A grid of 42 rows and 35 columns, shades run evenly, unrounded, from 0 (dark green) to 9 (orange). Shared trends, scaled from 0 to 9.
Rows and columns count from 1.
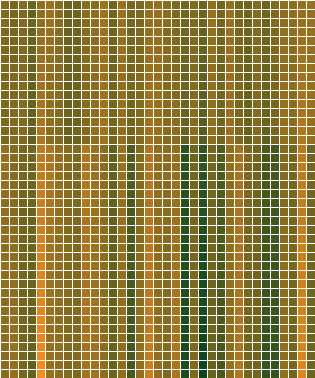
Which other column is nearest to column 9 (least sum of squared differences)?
8
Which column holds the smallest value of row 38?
23
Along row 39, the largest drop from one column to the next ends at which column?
21
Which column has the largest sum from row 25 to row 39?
5
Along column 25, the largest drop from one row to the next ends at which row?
17
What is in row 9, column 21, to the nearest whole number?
4
